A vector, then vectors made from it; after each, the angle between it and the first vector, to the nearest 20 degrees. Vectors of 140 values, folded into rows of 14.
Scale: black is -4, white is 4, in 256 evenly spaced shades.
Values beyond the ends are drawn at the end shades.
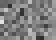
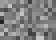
160 degrees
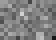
140 degrees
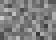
60 degrees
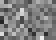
140 degrees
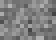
140 degrees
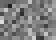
20 degrees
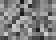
60 degrees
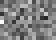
40 degrees
